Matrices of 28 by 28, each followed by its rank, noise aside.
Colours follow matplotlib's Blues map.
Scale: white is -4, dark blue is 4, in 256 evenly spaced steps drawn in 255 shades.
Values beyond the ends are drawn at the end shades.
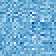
three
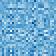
four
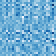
two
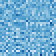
three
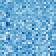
five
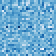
six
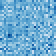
five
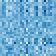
two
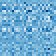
two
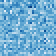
six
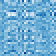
two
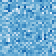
six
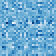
four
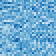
four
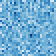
six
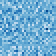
four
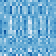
two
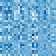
three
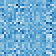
three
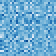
three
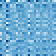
two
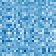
four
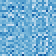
three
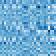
two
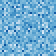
five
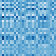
two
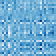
two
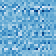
four
